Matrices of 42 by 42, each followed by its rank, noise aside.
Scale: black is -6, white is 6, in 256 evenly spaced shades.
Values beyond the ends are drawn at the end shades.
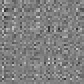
four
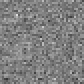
eight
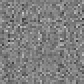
eight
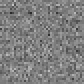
eight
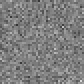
twelve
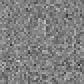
twelve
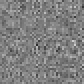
six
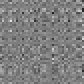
three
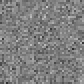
twelve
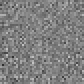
twelve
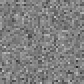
twelve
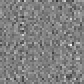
six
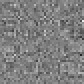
six
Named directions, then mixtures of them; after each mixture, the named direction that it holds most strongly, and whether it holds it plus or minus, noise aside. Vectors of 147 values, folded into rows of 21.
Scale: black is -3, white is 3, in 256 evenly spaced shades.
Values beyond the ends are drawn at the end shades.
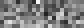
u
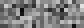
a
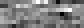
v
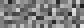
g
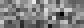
u, minus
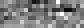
v, minus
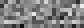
g, minus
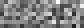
g, minus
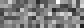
g, minus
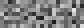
g, plus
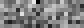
u, minus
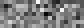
u, plus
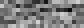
v, minus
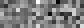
g, plus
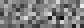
g, minus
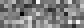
a, plus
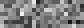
a, minus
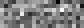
a, minus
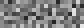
g, plus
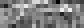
v, plus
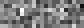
a, minus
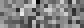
a, minus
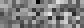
u, minus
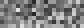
g, plus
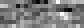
v, minus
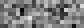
a, plus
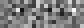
g, plus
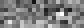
u, plus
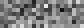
g, plus
